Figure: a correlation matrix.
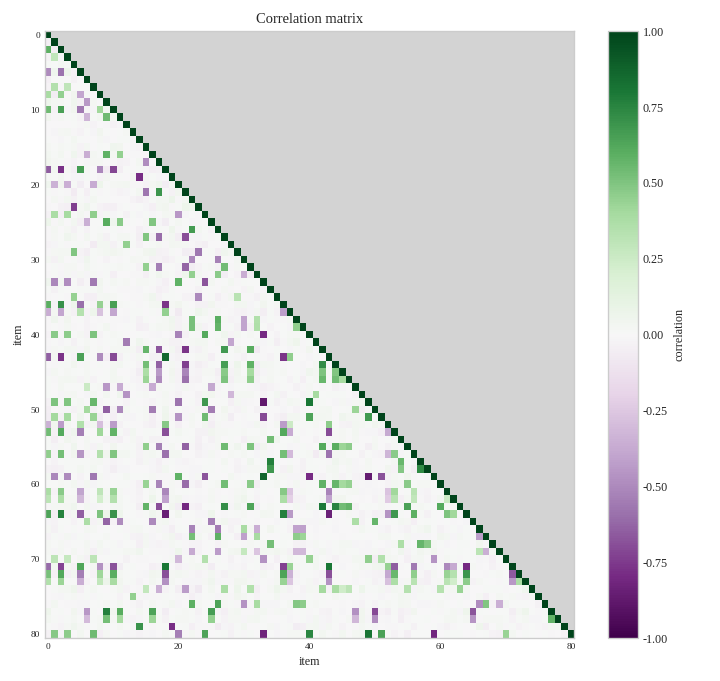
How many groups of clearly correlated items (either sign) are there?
10
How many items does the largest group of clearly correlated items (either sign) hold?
18
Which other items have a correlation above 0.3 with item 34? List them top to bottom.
54, 57, 58, 68
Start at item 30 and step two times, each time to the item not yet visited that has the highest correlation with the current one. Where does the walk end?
69
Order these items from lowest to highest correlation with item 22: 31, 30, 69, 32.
30, 69, 31, 32
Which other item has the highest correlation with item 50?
65
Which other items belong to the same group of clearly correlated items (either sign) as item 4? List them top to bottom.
23, 29, 35
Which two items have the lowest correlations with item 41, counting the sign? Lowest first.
12, 28
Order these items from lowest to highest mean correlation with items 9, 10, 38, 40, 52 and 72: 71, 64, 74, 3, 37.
71, 37, 74, 3, 64
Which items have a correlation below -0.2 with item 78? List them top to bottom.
6, 47, 50, 65
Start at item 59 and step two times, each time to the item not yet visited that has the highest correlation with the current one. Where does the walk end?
20
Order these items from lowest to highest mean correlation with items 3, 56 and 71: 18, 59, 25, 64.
59, 64, 25, 18
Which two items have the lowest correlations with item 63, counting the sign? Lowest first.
21, 17
